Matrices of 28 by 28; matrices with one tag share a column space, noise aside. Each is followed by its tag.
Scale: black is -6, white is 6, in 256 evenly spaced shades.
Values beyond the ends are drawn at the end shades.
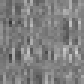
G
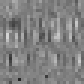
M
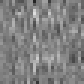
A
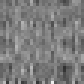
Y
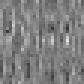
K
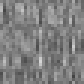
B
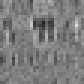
M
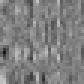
G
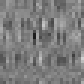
M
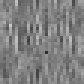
K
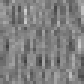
B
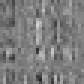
G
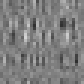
M
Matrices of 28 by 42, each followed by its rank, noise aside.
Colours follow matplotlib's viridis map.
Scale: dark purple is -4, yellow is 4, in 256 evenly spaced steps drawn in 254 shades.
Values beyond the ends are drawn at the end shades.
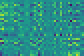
three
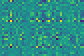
three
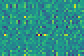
four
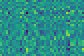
three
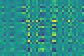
two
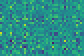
four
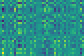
two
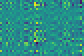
three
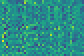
six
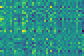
three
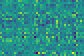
four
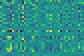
three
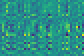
three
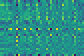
three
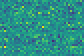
six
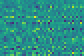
three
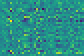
four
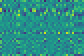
three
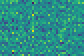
six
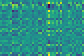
two
